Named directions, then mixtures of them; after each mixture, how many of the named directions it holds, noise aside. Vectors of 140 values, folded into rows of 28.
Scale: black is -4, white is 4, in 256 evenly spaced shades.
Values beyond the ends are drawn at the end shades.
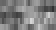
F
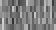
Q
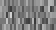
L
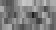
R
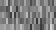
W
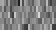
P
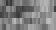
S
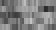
two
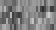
two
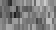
three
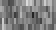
two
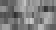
two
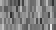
three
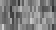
three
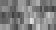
one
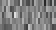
four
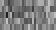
two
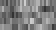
three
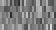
two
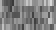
four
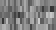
three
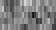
two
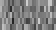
two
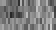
four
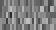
one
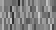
three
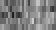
four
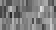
three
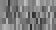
three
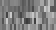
three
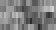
one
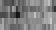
three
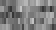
three
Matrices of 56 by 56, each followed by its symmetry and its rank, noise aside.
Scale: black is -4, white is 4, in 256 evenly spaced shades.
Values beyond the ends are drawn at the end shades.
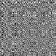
antisymmetric, rank six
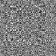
no symmetry, rank six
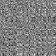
antisymmetric, rank eight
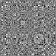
symmetric, rank six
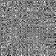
no symmetry, rank eight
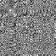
symmetric, rank eight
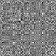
symmetric, rank six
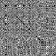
symmetric, rank six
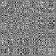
symmetric, rank six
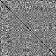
symmetric, rank six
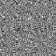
antisymmetric, rank eight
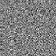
antisymmetric, rank eight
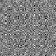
no symmetry, rank six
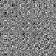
symmetric, rank six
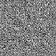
antisymmetric, rank twelve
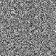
no symmetry, rank twelve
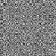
no symmetry, rank eight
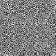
no symmetry, rank eight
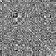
symmetric, rank six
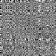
no symmetry, rank six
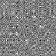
symmetric, rank six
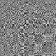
symmetric, rank six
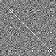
symmetric, rank eight
